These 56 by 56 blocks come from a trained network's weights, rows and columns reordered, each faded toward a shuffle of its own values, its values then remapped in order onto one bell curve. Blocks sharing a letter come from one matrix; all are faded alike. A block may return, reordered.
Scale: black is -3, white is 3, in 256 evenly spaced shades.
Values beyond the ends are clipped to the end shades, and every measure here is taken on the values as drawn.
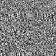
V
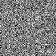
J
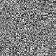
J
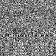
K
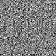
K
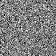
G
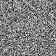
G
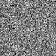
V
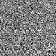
J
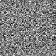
K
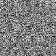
K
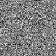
K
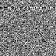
K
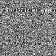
K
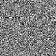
V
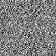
J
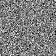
G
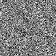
G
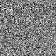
V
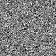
G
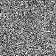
G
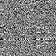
K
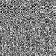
K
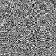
J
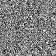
G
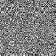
J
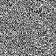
V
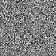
V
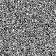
G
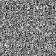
J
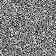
G
